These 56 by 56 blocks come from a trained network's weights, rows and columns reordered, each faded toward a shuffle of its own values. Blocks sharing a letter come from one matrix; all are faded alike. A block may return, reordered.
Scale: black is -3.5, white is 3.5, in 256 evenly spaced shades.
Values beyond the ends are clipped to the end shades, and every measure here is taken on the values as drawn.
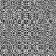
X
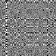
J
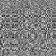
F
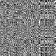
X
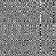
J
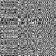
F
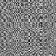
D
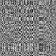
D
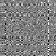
J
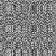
D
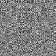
F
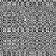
J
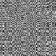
D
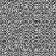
X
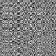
F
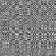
J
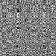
F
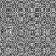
X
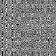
X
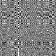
J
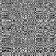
F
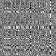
J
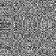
F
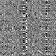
X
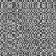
X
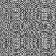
D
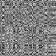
F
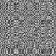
X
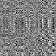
X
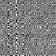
J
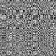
F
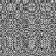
D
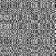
D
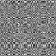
J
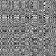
J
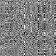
X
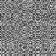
X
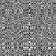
J
